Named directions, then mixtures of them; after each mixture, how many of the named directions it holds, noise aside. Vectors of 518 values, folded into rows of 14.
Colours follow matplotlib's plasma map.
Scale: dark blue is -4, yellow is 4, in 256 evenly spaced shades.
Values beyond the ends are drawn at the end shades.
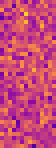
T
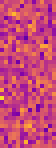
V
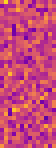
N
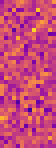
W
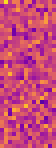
one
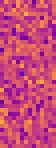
four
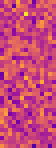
three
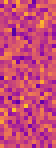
three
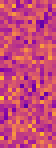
four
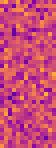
two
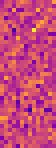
one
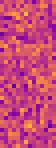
two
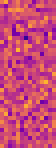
two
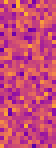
two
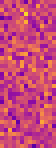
one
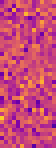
two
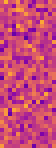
two
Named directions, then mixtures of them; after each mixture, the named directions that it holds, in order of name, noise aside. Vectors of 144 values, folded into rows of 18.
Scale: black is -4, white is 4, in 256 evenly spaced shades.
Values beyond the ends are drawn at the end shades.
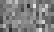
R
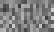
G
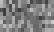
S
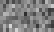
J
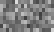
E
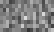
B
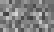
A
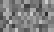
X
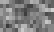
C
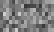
X.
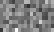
A, J, X.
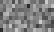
J, R, X.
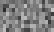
B, G, J.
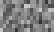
E, J, X.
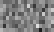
J, R.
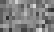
C, R.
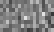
B.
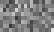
B, E.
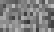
B, E, J.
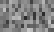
B.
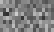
A, S.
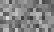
A.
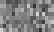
R.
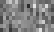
R.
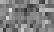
C.
